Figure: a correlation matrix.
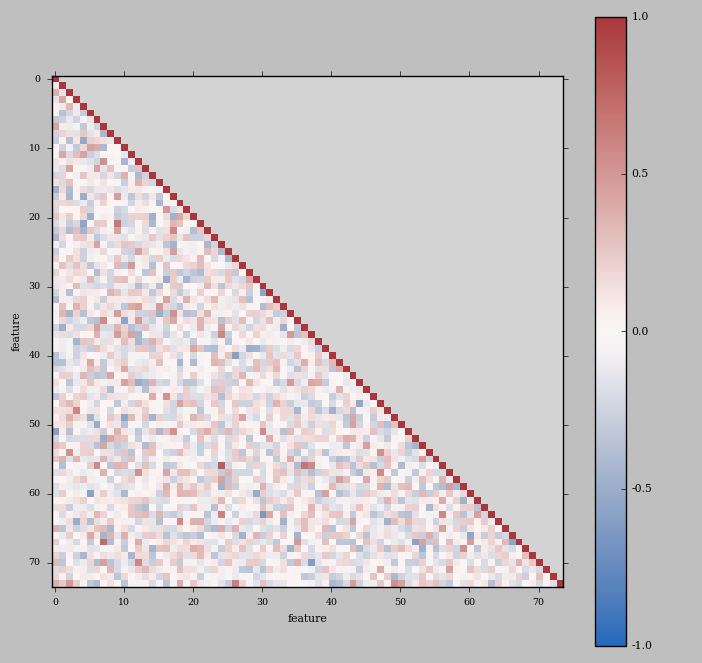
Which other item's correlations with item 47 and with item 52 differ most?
57
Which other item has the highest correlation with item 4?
11
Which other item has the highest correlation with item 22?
17
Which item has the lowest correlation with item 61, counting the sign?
59
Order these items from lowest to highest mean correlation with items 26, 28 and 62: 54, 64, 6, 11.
6, 54, 64, 11
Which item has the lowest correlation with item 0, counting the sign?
51
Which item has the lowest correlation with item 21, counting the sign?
4
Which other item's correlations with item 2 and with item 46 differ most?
16
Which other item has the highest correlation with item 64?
18
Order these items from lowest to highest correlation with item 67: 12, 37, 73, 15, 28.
73, 37, 15, 28, 12
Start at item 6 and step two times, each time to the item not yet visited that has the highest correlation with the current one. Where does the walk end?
24
